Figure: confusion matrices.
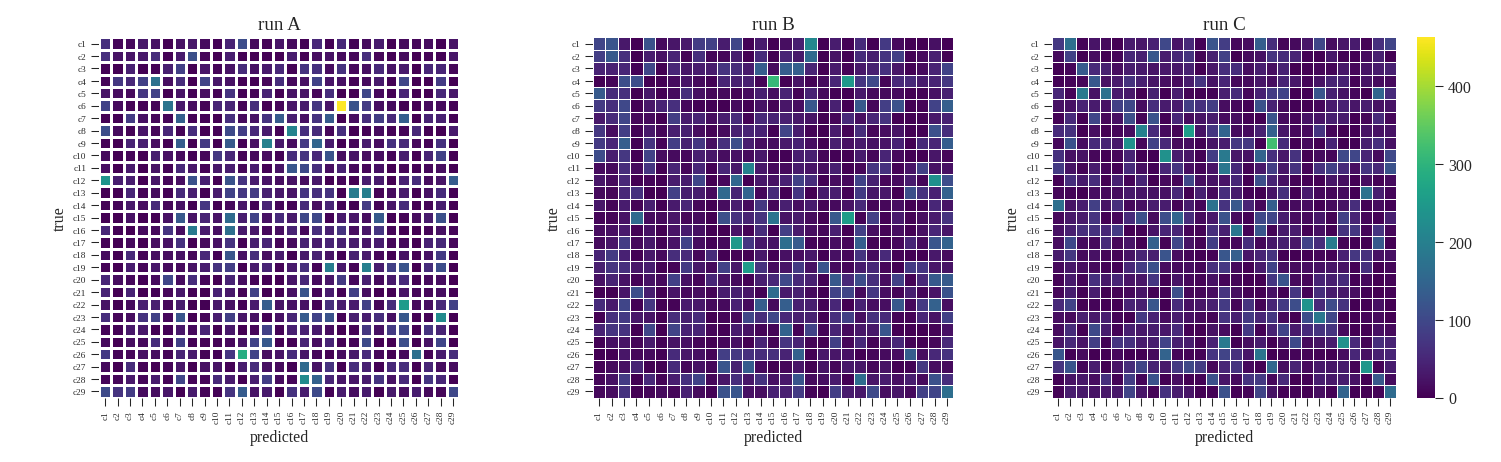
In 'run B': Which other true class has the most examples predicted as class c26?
c13
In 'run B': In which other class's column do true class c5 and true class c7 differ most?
c1
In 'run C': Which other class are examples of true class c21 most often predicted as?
c11
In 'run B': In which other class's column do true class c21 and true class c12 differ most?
c28
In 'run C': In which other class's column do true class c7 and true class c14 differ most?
c1
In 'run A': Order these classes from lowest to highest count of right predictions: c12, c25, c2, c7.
c2, c12, c25, c7
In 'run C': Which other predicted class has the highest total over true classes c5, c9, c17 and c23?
c19
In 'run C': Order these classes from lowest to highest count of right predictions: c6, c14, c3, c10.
c6, c3, c14, c10
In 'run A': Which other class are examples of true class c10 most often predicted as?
c19
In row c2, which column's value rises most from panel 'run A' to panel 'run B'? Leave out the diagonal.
c18
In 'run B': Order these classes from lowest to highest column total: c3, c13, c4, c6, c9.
c6, c4, c9, c13, c3
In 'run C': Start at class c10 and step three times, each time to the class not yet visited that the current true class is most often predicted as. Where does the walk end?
c29
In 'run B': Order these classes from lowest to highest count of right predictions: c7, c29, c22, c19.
c22, c7, c19, c29
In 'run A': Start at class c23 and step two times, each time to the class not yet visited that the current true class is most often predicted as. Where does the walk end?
c17
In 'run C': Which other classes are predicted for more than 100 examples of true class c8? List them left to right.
c12, c15, c19
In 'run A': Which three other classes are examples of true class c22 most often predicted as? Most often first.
c25, c14, c29
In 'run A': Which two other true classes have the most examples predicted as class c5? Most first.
c4, c23
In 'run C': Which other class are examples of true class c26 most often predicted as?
c18
